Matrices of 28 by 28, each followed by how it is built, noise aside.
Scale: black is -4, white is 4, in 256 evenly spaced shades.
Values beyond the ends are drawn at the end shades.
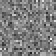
low rank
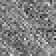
Toeplitz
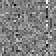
uneven columns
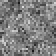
smooth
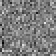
low rank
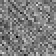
Toeplitz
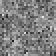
smooth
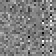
uneven columns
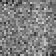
smooth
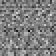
repeating columns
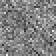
Toeplitz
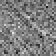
Toeplitz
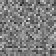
repeating columns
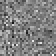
lower triangular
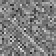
Toeplitz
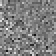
lower triangular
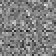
low rank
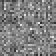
blocks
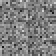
blocks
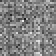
blocks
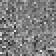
lower triangular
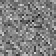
Toeplitz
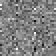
uneven columns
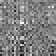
low rank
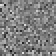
lower triangular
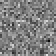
repeating columns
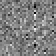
uneven columns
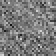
Toeplitz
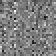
uneven columns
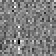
low rank
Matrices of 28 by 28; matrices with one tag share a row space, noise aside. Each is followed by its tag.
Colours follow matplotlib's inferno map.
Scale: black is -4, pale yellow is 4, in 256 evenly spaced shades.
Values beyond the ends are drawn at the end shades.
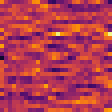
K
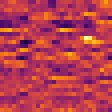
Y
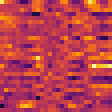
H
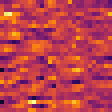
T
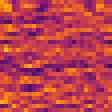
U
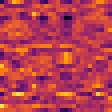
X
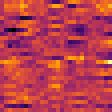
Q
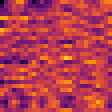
X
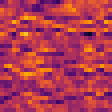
U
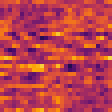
U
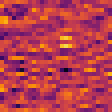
X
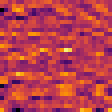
X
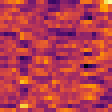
Y
